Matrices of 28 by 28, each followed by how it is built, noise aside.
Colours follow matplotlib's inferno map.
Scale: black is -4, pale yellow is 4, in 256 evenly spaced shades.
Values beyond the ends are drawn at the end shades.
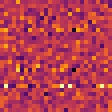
uneven rows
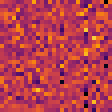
uneven columns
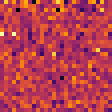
uneven rows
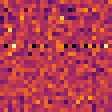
uneven rows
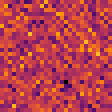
Toeplitz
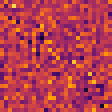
banded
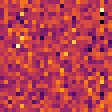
uneven columns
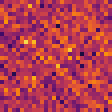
Toeplitz
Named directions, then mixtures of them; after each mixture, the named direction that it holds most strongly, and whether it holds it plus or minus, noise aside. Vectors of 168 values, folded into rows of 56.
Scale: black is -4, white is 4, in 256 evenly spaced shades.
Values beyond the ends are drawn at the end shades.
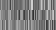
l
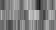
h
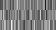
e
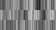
h, plus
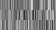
l, plus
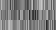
l, plus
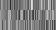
l, plus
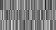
e, plus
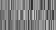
l, minus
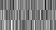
e, plus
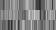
h, plus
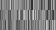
l, minus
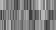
h, minus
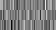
e, minus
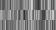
l, plus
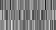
e, plus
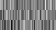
e, minus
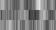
h, minus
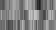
h, plus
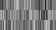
e, plus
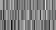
e, minus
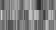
h, plus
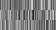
l, plus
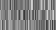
l, plus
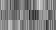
h, minus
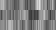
h, minus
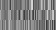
l, plus
